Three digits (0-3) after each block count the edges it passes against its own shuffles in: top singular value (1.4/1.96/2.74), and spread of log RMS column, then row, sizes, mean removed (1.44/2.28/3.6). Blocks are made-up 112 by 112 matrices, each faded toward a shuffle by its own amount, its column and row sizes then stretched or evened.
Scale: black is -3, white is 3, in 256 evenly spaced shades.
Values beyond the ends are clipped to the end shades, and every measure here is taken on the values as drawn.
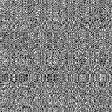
3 0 1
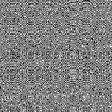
3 0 1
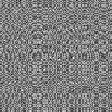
3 0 1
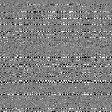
3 1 3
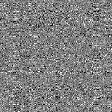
2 1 2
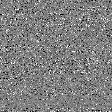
0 0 2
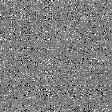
0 1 2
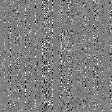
0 3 0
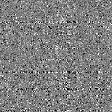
2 1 2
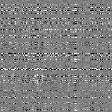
3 2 3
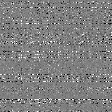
2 1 3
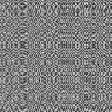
3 2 2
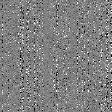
0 3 0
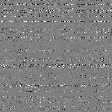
1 1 3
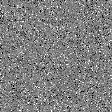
0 1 0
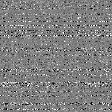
0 1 3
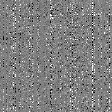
1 3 1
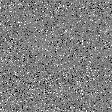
0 0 1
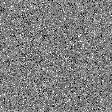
0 1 0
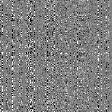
2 3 1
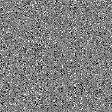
0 2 1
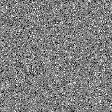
1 1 0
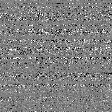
0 0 3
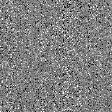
0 2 0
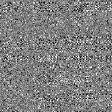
2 2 2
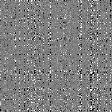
2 3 2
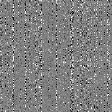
2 3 0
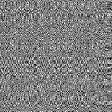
3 1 2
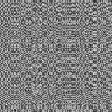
3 2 1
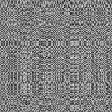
3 0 2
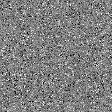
0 1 1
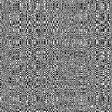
3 3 1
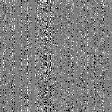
2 3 0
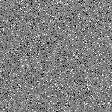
1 0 0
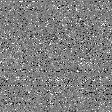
0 0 2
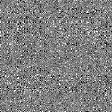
2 2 2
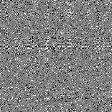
2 1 2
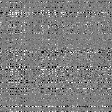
2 2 3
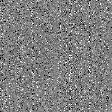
1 2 0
